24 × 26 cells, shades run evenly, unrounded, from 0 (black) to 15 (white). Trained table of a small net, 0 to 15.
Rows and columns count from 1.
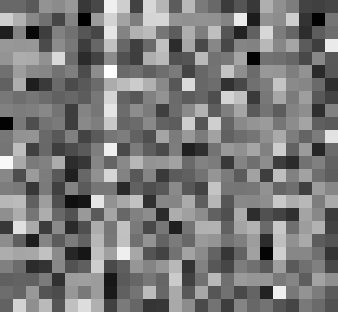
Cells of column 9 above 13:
5
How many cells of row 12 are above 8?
7
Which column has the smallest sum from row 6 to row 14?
6
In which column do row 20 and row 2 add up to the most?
10
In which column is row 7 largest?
15
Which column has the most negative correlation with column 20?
12
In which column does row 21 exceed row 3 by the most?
8
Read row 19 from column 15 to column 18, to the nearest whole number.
6 9 9 7
